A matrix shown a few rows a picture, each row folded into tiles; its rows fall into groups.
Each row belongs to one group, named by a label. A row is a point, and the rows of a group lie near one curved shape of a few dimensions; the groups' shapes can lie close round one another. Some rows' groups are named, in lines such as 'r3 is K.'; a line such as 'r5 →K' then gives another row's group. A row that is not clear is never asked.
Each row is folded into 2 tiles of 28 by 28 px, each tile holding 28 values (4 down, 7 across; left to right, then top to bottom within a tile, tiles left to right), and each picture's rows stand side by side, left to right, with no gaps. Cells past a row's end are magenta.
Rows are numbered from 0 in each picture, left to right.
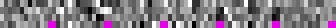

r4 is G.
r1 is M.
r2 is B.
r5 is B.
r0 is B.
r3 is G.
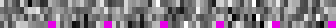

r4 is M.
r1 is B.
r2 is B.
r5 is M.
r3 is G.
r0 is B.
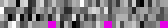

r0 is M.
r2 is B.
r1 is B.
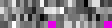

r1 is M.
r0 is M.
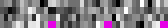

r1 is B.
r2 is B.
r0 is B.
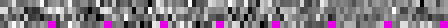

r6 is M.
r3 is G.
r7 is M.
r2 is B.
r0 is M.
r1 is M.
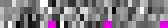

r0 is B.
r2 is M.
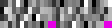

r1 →B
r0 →M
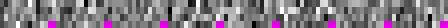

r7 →B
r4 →B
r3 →M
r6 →B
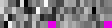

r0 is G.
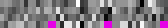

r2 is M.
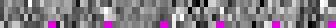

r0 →M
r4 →B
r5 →B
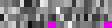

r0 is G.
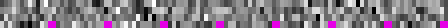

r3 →M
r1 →B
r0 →B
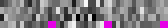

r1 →M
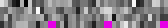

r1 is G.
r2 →G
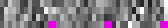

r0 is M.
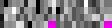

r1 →M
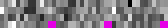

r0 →M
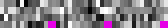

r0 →G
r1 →M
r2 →M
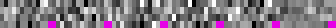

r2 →B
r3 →G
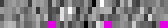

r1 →B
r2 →M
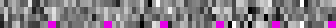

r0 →M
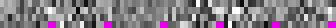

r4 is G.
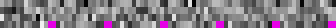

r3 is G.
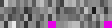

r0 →M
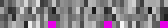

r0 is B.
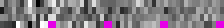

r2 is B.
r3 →M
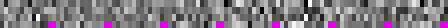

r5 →M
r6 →G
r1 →G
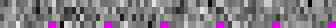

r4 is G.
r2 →M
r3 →B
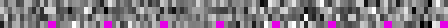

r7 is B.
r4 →B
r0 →M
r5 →M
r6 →B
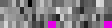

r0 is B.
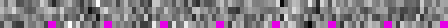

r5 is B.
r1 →M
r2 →B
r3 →B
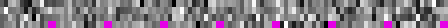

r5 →G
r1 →B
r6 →G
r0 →M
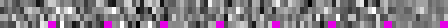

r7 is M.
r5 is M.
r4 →B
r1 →G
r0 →B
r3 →B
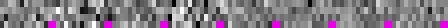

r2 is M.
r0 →G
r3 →B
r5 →M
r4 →G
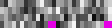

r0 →M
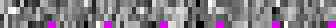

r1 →B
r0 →G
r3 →B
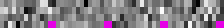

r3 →M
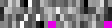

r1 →G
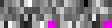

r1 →M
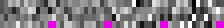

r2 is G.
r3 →M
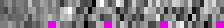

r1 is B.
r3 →M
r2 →M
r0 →M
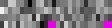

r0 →M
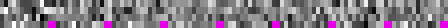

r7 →M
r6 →B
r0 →M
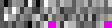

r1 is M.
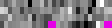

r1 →B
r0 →M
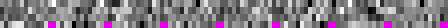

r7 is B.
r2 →B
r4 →M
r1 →B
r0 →G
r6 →M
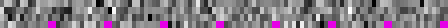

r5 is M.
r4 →G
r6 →B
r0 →M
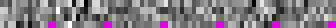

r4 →M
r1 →M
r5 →M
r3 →M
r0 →B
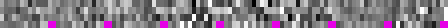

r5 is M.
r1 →B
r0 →B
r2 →M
